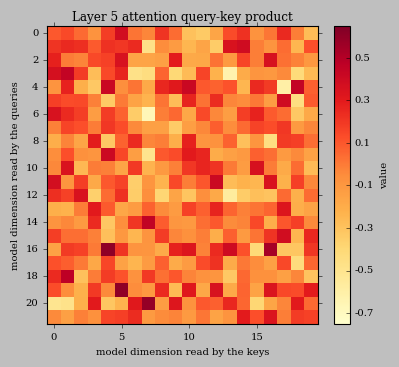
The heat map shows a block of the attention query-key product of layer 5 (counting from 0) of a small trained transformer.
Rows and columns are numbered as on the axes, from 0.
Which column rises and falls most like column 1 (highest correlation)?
0
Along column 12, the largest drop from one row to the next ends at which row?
12
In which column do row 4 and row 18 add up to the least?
17
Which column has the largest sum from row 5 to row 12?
1
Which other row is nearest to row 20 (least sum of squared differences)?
14
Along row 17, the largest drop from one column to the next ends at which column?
18
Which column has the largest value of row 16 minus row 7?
9
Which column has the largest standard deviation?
7
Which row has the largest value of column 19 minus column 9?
19
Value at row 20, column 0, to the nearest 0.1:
-0.5
